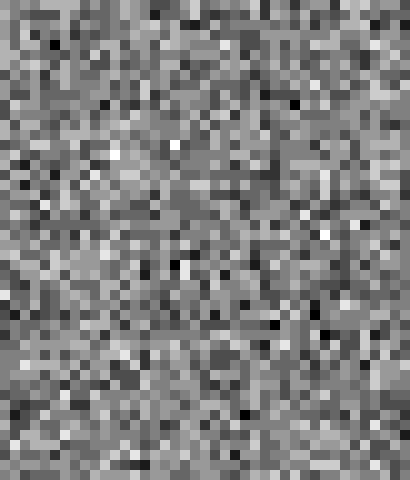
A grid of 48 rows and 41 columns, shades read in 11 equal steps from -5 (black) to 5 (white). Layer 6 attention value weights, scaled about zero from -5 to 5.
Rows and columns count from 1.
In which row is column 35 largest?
31
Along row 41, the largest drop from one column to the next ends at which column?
8
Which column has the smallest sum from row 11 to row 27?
28
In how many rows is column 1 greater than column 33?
20
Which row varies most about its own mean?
27
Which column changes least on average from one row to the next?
36
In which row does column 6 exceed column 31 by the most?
26
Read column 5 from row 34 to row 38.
-2 1 -2 2 -2
